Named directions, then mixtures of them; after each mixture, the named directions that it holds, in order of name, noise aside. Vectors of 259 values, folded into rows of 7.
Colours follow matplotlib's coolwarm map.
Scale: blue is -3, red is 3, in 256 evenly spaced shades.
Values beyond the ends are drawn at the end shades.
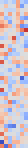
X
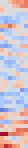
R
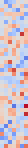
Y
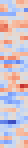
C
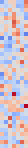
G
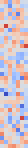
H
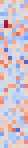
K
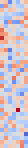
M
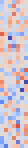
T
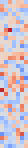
C, H.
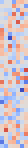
T.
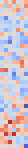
C, R, Y.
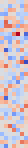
G, K.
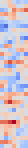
C.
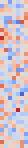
M.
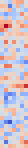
C, H, K.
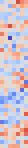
C, R, T.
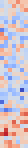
C, R, T.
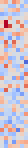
C, H, K.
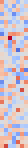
K, T.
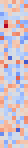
K.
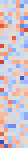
X.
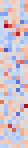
G, K.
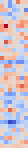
C, H.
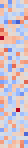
M.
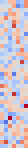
G.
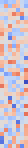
T, X, Y.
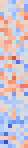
C, G, R.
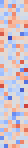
G, M, T.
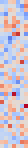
G, K.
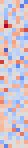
K, X.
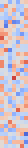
H, M.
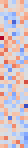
G, M.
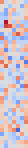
K.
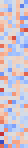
X.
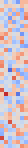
H, M.
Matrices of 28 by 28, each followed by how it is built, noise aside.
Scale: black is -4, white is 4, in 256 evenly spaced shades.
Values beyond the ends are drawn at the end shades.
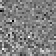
lower triangular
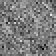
Toeplitz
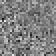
lower triangular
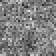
smooth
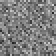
Toeplitz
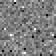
sparse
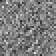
Hankel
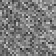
Toeplitz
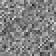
Hankel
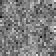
smooth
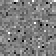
sparse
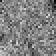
smooth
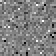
sparse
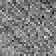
Toeplitz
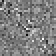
banded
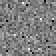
sparse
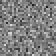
noise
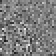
lower triangular
